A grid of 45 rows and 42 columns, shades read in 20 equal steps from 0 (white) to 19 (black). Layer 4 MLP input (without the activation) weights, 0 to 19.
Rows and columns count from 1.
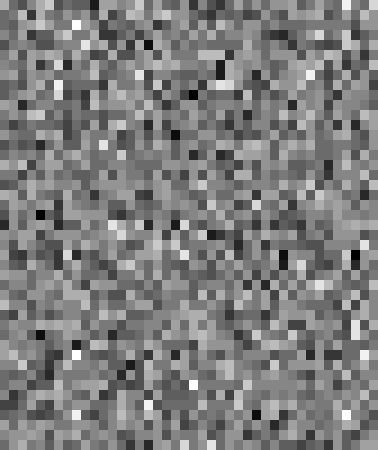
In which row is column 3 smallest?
37
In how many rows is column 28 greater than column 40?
18
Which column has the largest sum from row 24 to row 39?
6
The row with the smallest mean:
19
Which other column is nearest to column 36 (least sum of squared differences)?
2
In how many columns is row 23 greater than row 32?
19
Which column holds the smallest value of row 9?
7
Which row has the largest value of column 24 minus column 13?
24
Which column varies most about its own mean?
17
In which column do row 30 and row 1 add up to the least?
39
